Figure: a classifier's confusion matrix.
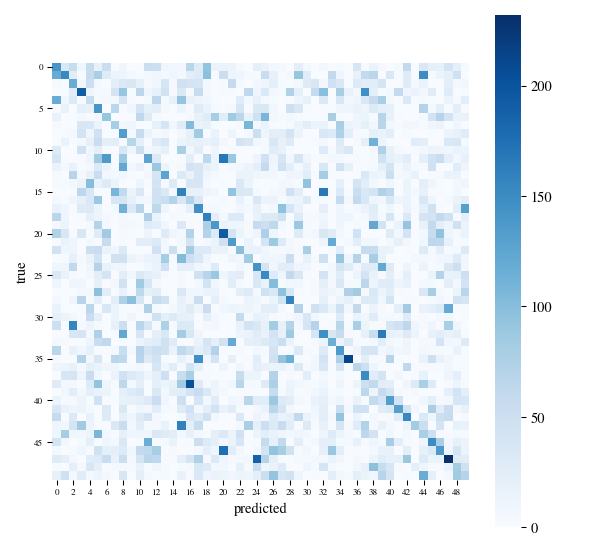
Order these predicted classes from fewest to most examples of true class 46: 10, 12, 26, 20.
10, 12, 26, 20
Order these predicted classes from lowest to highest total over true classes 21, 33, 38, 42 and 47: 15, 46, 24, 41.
41, 15, 46, 24
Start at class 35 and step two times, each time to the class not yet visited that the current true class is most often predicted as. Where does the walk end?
49
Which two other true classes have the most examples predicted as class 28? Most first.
35, 32
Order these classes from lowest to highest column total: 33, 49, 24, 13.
33, 49, 13, 24
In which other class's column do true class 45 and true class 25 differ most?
11
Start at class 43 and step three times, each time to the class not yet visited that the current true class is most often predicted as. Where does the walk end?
39
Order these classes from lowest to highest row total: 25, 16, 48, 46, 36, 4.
36, 48, 4, 16, 25, 46
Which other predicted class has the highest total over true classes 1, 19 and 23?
38
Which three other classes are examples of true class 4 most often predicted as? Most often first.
0, 15, 39
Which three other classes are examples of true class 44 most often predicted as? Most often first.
5, 1, 37
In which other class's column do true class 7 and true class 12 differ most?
8
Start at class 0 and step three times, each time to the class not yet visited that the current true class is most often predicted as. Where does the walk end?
20
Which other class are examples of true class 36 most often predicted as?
42
